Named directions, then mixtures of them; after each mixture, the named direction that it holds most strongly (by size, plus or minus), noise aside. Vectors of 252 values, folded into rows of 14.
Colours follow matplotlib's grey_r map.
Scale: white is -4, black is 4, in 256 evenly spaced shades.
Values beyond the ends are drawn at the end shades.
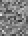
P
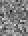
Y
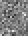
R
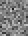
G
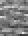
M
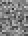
G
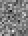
R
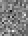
R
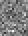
R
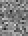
Y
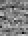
M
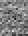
P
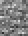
M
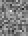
Y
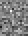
G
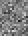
R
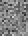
R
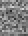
Y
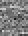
M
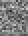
Y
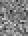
Y
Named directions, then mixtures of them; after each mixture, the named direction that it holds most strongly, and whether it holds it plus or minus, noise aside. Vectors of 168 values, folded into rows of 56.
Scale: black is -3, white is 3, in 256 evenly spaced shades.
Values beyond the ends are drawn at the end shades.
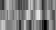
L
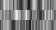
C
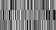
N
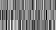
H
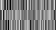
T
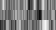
L, minus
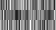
T, minus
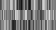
C, plus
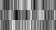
C, minus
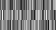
H, minus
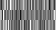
T, minus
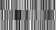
T, minus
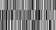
H, plus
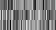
H, minus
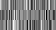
N, plus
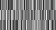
H, minus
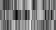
C, minus
